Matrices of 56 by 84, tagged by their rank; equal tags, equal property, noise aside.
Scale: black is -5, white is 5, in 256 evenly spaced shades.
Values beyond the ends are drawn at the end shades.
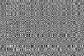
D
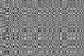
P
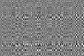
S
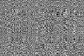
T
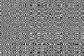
S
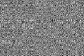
T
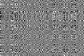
D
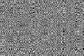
T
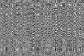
T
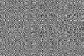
T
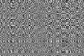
D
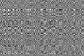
S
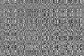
D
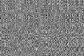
T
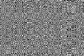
T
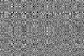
D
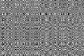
S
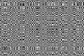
S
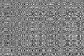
D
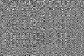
T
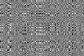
S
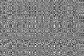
D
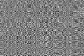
T
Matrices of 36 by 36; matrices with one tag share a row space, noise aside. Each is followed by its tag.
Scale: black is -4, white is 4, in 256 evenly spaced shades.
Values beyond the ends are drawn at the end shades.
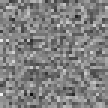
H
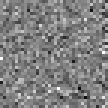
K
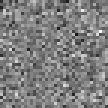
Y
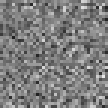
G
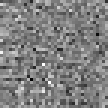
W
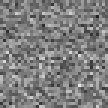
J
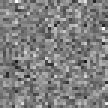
K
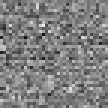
J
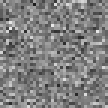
H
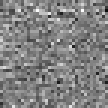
W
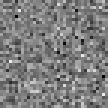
Y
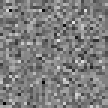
Y
